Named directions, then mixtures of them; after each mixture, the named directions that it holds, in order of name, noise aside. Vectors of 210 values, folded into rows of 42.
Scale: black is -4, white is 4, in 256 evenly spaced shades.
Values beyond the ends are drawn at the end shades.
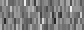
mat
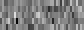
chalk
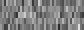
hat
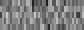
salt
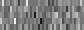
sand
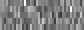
mat.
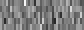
mat.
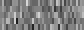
chalk, salt, sand.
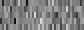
sand.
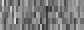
chalk, mat, sand.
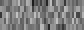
salt.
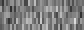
chalk, mat, sand.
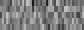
salt.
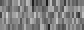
salt.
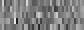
chalk, salt, sand.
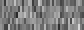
hat.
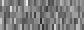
mat, sand.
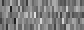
hat, sand.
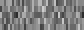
hat, salt.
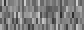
chalk, hat, mat.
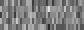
chalk, salt.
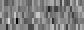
chalk.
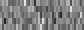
mat.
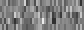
chalk, mat, sand.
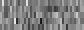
chalk, sand.
